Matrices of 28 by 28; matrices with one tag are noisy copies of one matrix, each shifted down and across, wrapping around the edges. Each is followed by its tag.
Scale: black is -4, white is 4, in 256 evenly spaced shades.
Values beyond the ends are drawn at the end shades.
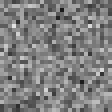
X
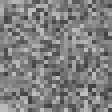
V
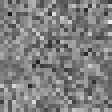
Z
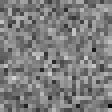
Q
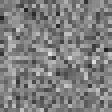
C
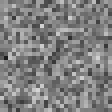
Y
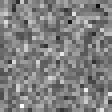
C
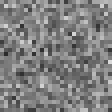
C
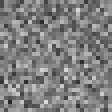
Q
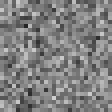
Y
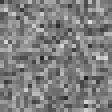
Z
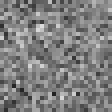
C
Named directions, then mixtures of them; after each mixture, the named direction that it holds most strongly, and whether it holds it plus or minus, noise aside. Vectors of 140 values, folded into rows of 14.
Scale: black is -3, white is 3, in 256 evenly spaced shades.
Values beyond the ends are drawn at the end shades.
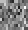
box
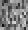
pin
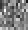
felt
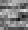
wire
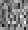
pin, plus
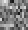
box, plus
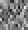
box, plus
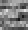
wire, plus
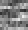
wire, minus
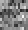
wire, minus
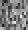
pin, plus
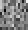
felt, minus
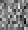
box, minus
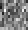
felt, plus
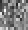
felt, plus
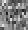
pin, minus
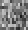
pin, minus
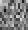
felt, minus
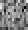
felt, minus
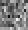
felt, plus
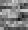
wire, plus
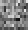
felt, minus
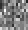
felt, plus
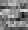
wire, plus
